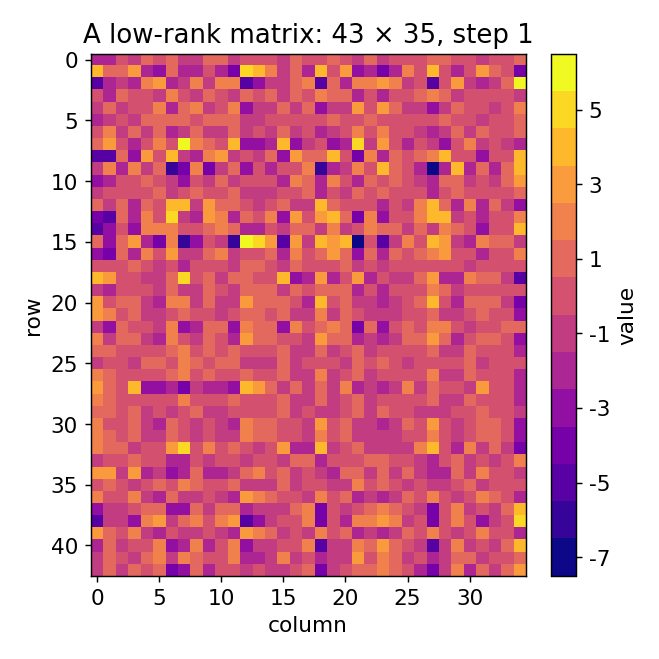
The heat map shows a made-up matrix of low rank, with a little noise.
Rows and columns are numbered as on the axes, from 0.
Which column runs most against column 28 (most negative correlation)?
1
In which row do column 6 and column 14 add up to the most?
13
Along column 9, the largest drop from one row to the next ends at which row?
9
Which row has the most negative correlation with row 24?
10
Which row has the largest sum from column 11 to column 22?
15
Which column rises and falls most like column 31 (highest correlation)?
3
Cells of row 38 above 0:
13
